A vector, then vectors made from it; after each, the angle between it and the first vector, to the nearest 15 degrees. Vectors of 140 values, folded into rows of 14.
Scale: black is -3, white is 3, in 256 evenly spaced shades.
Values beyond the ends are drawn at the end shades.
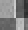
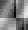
135 degrees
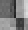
165 degrees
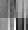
135 degrees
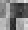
75 degrees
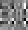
105 degrees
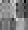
30 degrees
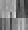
30 degrees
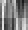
60 degrees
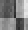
165 degrees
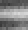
90 degrees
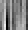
75 degrees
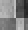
15 degrees
